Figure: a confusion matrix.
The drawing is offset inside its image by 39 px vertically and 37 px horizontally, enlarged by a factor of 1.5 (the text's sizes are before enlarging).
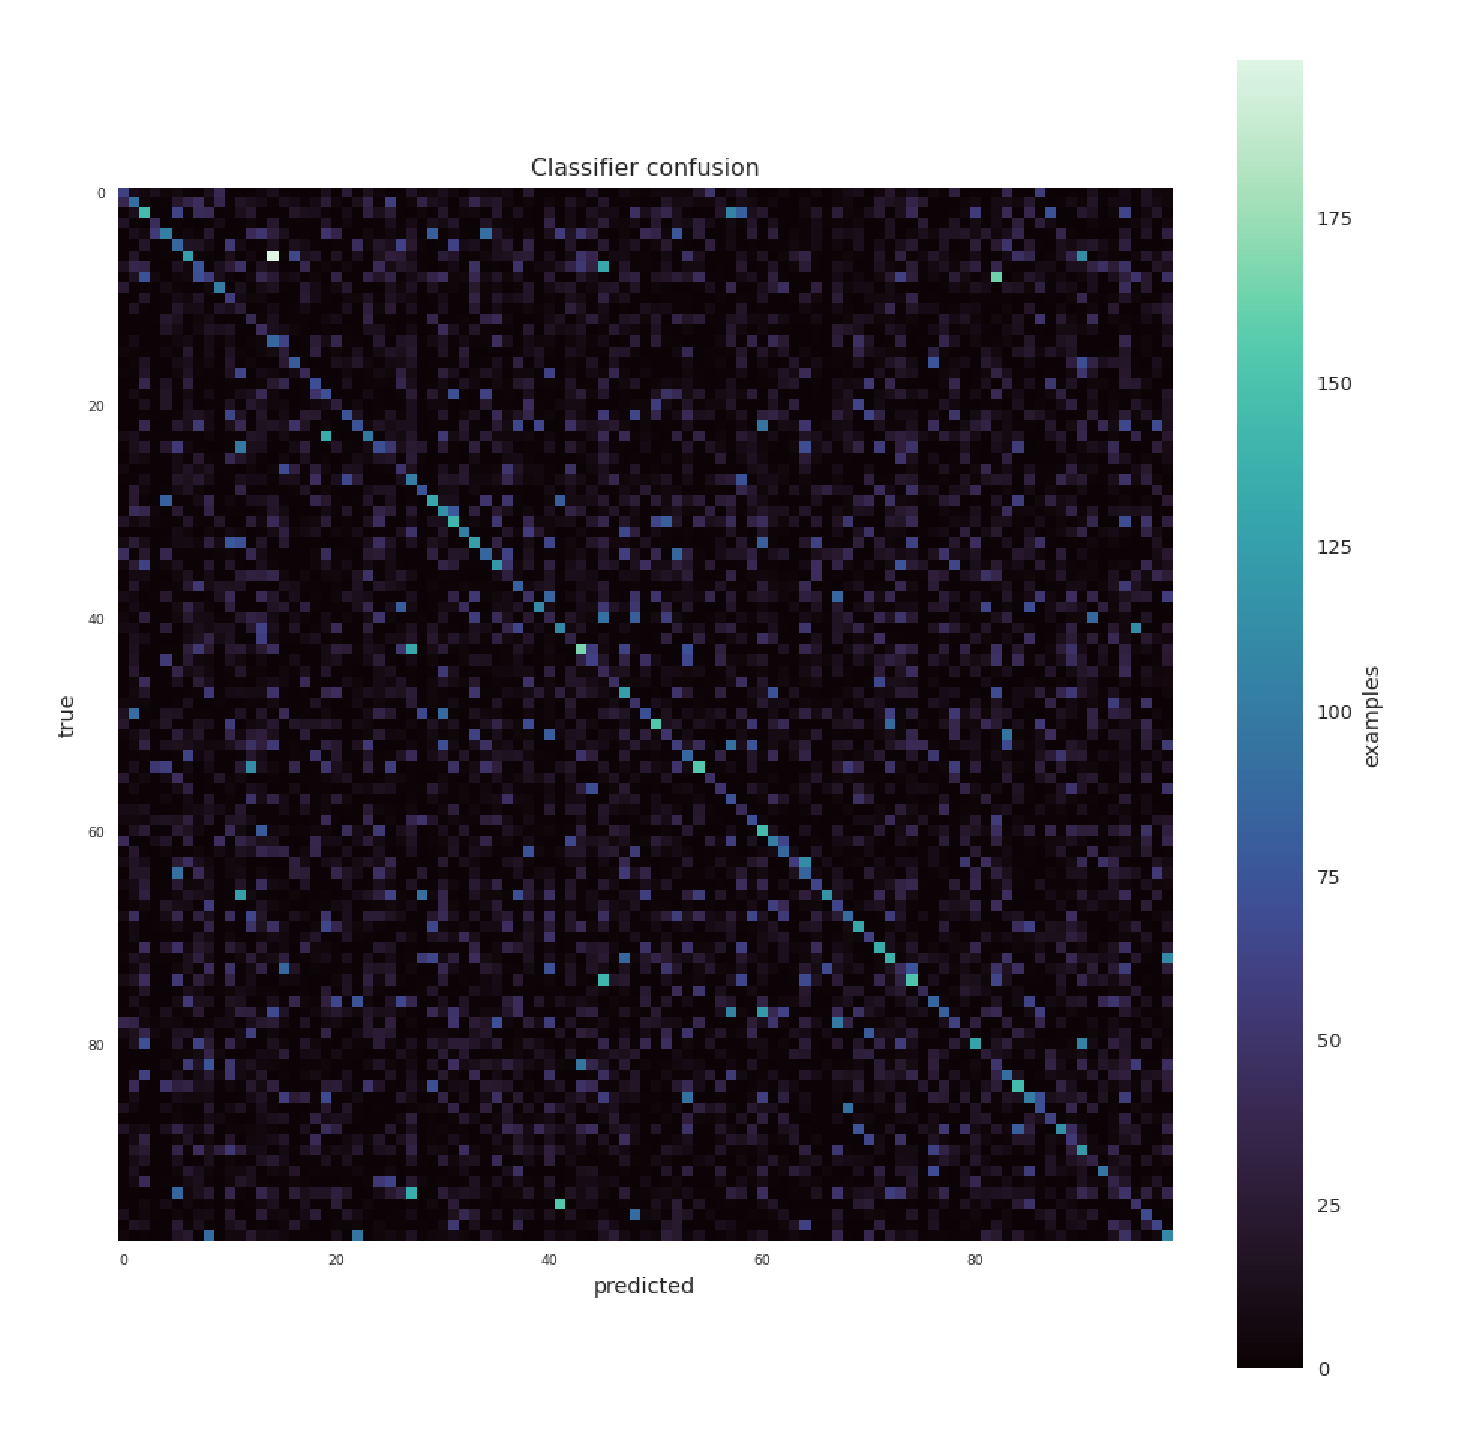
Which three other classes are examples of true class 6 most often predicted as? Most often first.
14, 90, 16
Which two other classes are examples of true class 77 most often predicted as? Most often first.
60, 57
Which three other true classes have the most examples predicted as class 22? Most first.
98, 76, 5
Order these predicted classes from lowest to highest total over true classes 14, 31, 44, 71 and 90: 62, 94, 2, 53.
62, 2, 53, 94
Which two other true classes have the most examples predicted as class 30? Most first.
49, 52
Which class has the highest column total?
94
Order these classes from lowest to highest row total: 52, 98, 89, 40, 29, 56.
56, 89, 98, 40, 29, 52
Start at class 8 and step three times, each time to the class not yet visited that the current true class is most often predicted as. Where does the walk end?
27
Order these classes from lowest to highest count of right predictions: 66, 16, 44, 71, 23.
44, 16, 23, 66, 71
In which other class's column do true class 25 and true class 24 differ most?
11
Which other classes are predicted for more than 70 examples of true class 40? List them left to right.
45, 48, 91
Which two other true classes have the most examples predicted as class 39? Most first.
22, 88
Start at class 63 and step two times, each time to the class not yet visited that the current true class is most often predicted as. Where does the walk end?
5
